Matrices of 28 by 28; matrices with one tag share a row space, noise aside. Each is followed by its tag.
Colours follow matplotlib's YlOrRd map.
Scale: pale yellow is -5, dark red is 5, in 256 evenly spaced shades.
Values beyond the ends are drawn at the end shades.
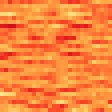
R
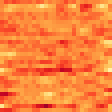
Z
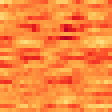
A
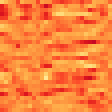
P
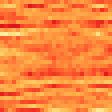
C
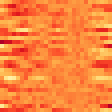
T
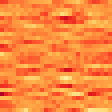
A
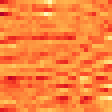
Z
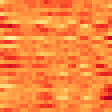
Z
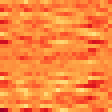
P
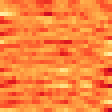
Z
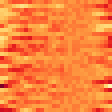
T
